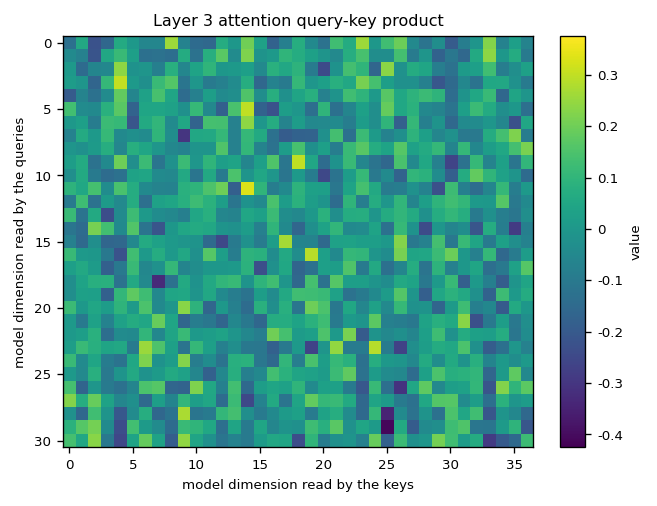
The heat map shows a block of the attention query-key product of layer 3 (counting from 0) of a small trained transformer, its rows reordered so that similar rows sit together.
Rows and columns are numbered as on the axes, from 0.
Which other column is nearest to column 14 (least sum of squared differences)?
23
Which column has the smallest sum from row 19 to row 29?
33
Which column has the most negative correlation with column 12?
31
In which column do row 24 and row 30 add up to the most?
9
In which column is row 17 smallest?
15
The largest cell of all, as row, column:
11, 14
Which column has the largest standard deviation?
4
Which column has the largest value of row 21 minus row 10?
20
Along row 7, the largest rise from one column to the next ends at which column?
10
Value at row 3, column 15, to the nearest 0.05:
-0.15
